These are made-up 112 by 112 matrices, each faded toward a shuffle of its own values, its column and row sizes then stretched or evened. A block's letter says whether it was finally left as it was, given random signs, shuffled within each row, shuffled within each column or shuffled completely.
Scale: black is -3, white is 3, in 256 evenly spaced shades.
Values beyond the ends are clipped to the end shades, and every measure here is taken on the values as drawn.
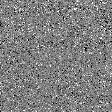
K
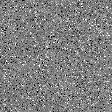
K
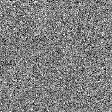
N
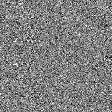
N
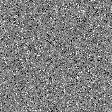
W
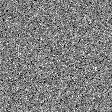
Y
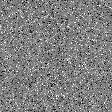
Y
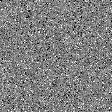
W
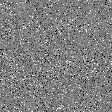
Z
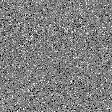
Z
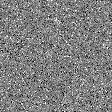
Y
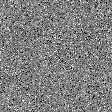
Y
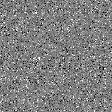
N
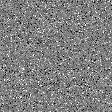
Z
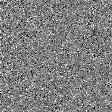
W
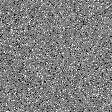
Y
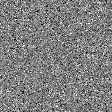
K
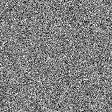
Z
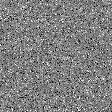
Z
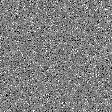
K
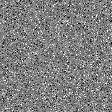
W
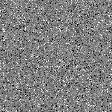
K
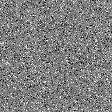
W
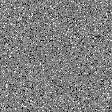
K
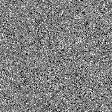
K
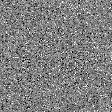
N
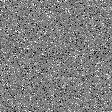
Y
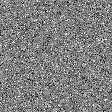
Y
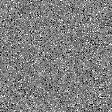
N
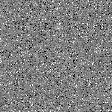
N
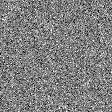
Y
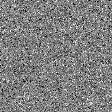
K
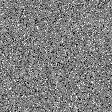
Y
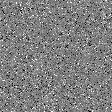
Y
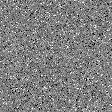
Y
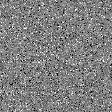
K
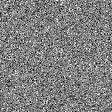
Y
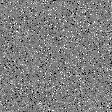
W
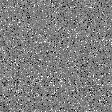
N
